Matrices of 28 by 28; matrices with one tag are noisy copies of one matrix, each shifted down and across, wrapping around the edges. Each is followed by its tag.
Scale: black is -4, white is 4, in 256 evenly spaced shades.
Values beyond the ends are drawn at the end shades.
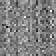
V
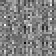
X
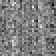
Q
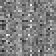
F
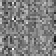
V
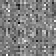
X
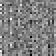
X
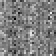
Q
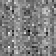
Q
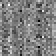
F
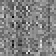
V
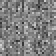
Q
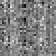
Q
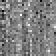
F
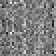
V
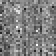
Q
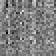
V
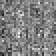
Q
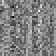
F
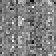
Q
